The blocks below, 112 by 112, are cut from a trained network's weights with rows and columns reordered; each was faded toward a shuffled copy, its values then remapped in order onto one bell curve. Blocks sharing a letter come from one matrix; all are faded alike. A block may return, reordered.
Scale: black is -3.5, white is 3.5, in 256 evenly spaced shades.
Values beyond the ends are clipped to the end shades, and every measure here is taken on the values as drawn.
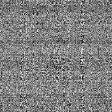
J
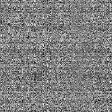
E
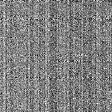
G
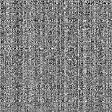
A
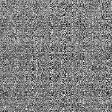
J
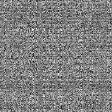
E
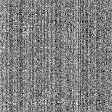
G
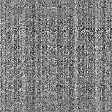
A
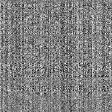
A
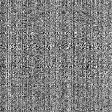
G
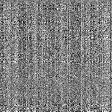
A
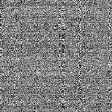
J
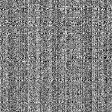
A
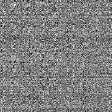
J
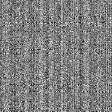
A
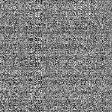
J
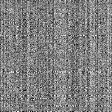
A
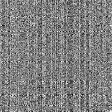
A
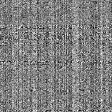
G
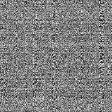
J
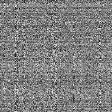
E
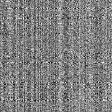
A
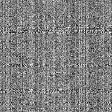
A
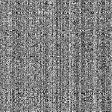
G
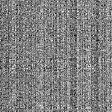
G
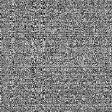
E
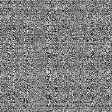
J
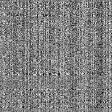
G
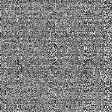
J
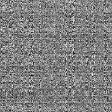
J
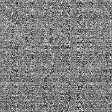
E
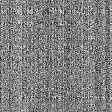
A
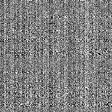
G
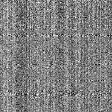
G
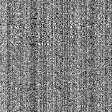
G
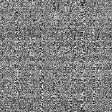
J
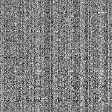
G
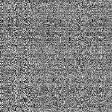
J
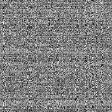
E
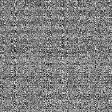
E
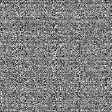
E
